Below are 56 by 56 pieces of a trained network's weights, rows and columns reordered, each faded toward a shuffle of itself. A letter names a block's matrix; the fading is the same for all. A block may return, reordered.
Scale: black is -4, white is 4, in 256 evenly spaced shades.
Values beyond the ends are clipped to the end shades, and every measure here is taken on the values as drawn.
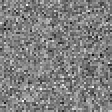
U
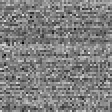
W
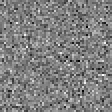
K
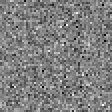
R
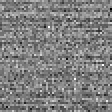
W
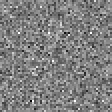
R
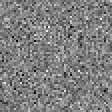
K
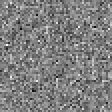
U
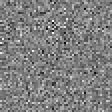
K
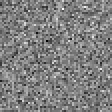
U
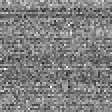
W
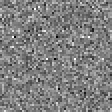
R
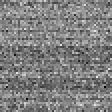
W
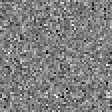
K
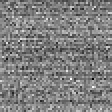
W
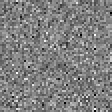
K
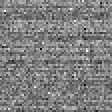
W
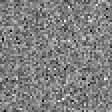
R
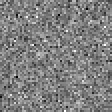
R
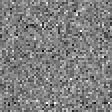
R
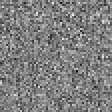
U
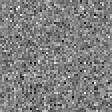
K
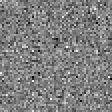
K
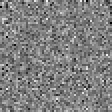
K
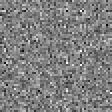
K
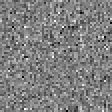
K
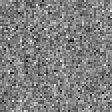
R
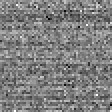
W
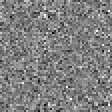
K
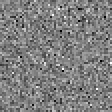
R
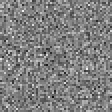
U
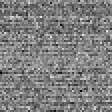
W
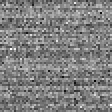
W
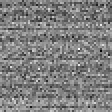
W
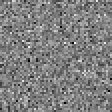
K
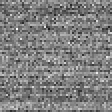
W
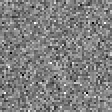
R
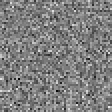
U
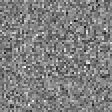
U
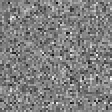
K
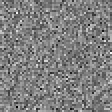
U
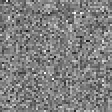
U
